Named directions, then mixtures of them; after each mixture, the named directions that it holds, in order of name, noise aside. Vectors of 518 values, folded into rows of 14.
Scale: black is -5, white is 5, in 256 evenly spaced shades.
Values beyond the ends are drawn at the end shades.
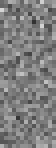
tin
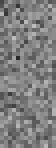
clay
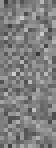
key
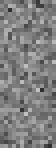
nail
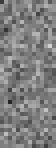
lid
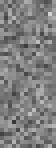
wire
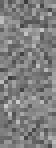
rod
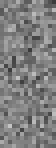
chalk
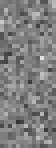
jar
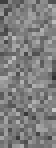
clay, key, lid.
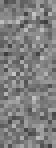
jar, key, rod.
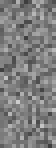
chalk, key, rod.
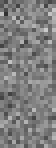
clay, key, wire.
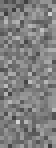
clay, key, rod.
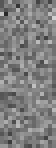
clay, nail, wire.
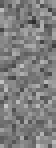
rod, tin.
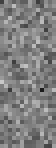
lid, nail, rod.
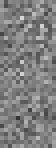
jar, key, tin.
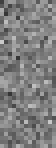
clay, lid, tin.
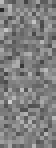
lid, tin.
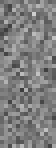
key, lid, tin.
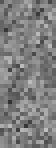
jar, lid, wire.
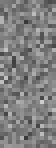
chalk, rod, wire.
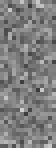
nail.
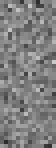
nail.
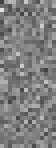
lid, tin.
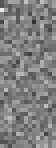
tin.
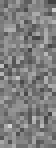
chalk.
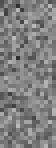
clay.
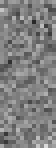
lid, tin.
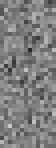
chalk.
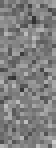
rod, tin.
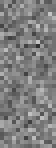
jar, wire.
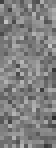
key, lid, nail.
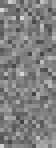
tin.
